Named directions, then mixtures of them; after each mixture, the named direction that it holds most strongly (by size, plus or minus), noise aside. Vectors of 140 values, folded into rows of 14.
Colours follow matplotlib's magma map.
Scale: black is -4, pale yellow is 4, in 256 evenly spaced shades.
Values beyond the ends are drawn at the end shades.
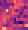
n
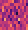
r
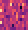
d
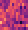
n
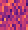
r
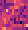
n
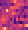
n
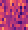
d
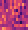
n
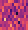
r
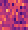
n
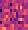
d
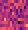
r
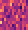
d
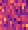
r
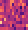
d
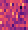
d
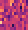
d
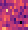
n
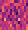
r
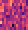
d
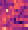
n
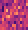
r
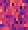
d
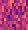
r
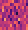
r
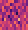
r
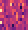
d
